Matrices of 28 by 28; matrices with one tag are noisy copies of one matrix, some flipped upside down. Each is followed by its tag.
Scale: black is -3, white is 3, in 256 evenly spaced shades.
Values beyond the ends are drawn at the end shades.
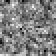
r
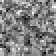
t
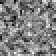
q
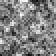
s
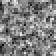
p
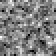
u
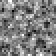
u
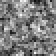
s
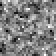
p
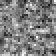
r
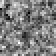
t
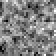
p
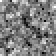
t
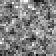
s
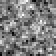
s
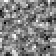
r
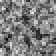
t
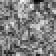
s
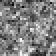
s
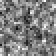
t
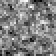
s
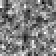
t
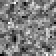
q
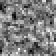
p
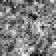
s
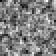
q
